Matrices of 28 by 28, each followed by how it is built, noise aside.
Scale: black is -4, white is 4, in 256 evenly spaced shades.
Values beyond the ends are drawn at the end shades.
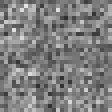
blocks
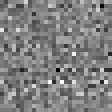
uneven rows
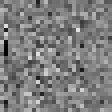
uneven columns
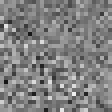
lower triangular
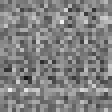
repeating columns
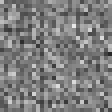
repeating rows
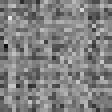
blocks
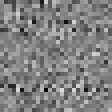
uneven rows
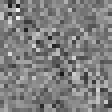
banded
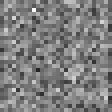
repeating rows
